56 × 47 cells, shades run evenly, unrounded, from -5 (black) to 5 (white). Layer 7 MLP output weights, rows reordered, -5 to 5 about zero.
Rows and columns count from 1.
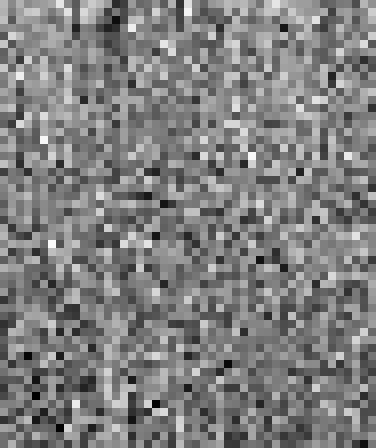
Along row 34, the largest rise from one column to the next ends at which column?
18
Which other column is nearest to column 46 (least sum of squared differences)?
22
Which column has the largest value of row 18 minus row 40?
26
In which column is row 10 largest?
3
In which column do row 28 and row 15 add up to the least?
44
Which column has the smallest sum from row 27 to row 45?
36
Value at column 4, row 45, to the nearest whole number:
-5
